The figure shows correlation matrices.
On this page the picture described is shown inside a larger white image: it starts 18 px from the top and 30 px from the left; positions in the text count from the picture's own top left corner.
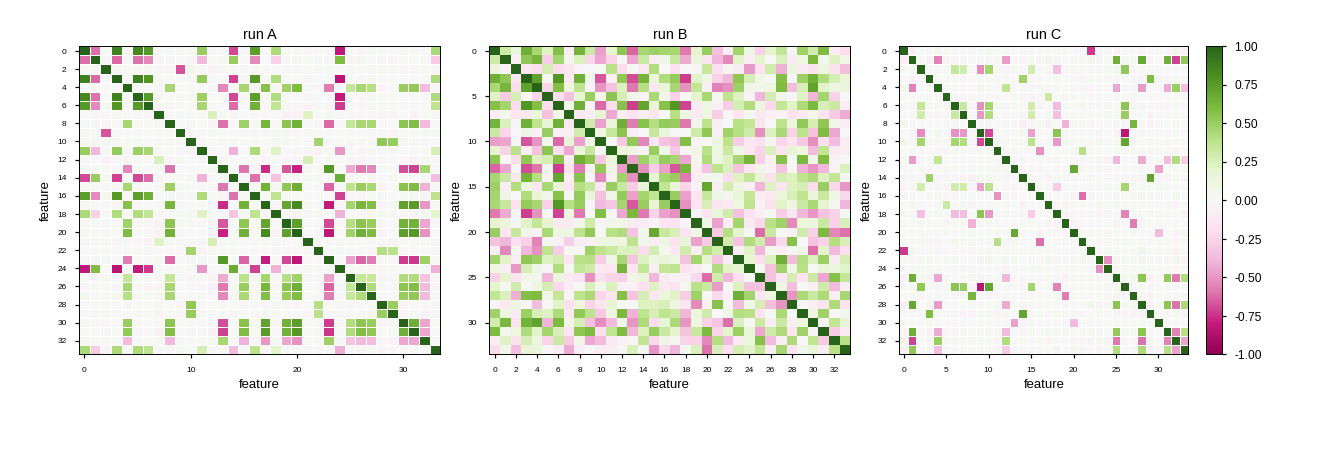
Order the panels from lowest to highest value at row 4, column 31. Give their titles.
run C, run B, run A
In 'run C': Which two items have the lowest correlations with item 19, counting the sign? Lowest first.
27, 8
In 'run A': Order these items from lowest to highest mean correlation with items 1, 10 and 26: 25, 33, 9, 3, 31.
3, 33, 9, 25, 31
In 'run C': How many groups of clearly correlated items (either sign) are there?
9
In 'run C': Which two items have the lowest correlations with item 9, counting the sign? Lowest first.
26, 10
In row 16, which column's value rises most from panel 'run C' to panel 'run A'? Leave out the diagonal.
11
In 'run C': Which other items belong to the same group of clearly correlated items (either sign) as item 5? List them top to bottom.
17
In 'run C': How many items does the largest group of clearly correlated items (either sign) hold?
8
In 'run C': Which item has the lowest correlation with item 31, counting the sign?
32
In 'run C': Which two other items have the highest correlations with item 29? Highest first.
14, 3
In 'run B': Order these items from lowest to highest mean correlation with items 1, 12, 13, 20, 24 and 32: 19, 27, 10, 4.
10, 19, 4, 27
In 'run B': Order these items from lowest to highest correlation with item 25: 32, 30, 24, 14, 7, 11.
11, 7, 24, 14, 30, 32
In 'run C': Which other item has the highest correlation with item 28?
1
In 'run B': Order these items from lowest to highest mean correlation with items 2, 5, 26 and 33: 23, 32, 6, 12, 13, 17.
17, 6, 32, 12, 13, 23
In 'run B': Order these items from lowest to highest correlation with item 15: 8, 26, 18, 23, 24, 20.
18, 24, 23, 26, 8, 20
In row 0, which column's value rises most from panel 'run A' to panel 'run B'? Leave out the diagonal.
14
